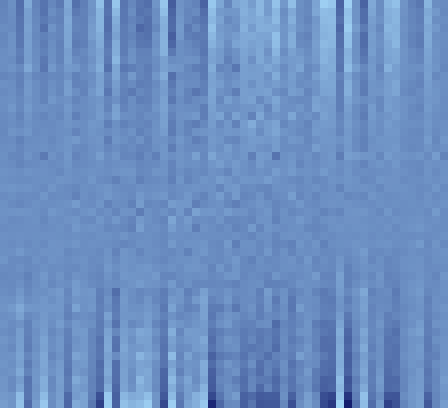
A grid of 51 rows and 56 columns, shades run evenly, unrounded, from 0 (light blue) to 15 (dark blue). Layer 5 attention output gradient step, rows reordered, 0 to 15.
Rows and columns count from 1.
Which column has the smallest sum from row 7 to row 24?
44
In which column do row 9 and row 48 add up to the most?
30
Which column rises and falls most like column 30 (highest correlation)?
36
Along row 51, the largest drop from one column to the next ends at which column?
43
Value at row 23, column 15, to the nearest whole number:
7
